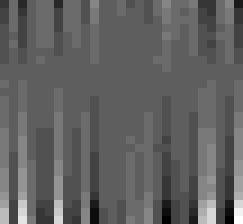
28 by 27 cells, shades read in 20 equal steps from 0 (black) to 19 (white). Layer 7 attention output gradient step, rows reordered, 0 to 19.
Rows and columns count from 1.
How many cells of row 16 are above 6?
23
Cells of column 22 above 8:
1
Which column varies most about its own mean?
27
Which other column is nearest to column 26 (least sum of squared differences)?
19
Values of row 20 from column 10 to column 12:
8 5 7
